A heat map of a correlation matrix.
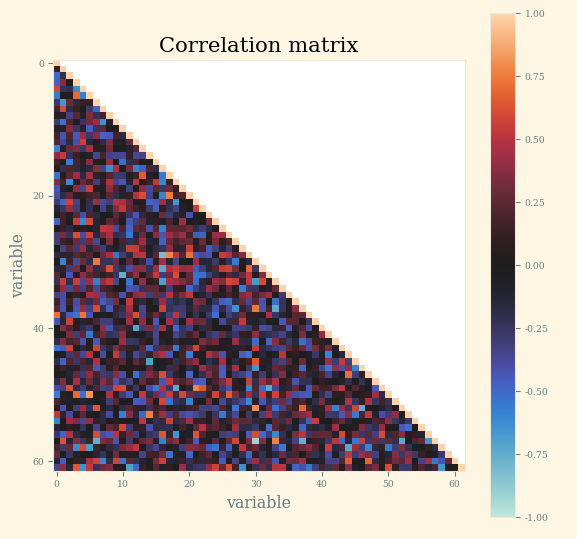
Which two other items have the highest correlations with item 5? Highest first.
50, 3
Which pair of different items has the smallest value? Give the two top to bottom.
30, 57
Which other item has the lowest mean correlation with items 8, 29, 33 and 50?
16
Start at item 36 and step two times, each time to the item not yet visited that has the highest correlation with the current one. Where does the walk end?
28
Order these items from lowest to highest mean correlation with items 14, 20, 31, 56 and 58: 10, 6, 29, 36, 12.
10, 36, 6, 12, 29
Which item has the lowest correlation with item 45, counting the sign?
14
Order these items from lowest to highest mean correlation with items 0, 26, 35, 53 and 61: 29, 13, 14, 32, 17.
13, 17, 29, 14, 32
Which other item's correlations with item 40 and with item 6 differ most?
1
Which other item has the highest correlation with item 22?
49
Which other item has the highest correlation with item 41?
58
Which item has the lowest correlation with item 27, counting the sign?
37
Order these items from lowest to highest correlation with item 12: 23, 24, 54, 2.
23, 24, 2, 54
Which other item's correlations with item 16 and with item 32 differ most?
29
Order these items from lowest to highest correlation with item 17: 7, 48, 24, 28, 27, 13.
7, 24, 27, 28, 48, 13
